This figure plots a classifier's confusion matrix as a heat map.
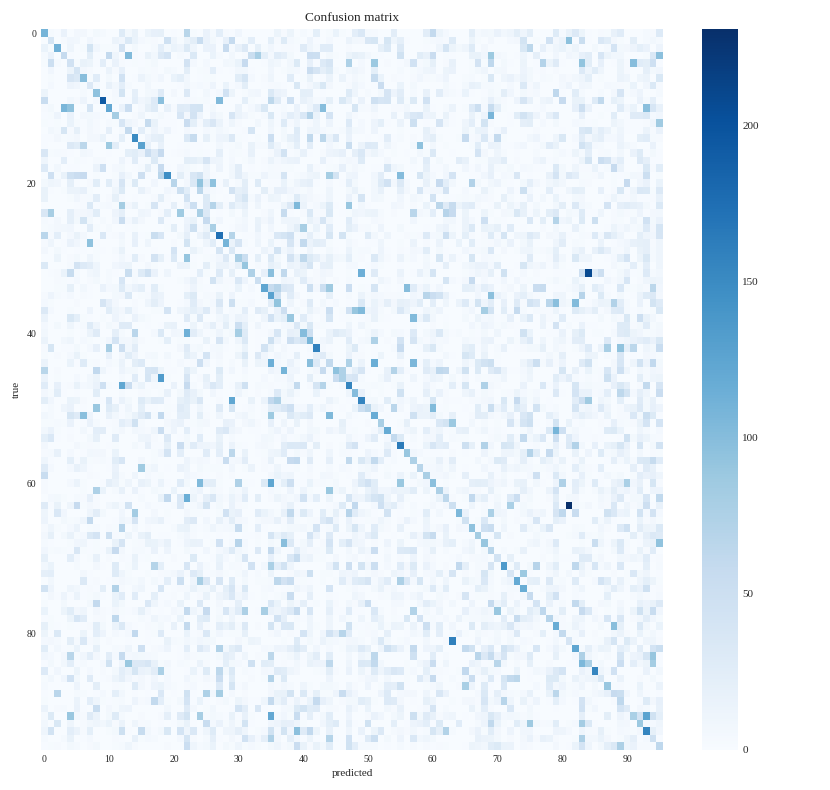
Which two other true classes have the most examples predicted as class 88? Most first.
79, 36
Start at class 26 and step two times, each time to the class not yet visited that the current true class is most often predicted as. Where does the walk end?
22
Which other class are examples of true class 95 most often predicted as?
89
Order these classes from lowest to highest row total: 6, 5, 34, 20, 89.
5, 6, 89, 20, 34
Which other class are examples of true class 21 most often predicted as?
24
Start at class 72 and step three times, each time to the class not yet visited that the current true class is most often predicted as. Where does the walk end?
69
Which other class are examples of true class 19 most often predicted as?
55
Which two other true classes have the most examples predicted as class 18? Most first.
46, 9
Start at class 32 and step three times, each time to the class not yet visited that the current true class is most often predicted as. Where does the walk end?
94
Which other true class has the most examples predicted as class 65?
87
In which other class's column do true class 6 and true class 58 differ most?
15
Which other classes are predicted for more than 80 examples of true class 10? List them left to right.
3, 4, 43, 93
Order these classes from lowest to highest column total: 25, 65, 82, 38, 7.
7, 65, 25, 82, 38
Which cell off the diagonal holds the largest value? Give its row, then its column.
63, 81
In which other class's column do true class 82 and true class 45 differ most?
37
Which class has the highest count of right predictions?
9
